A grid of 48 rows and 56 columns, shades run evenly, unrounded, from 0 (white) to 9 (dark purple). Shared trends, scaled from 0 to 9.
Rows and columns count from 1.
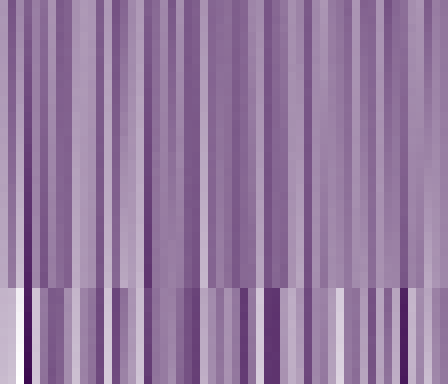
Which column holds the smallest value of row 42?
3
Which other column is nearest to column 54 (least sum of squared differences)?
46
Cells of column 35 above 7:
12
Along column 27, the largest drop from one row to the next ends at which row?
37
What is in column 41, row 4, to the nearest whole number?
4
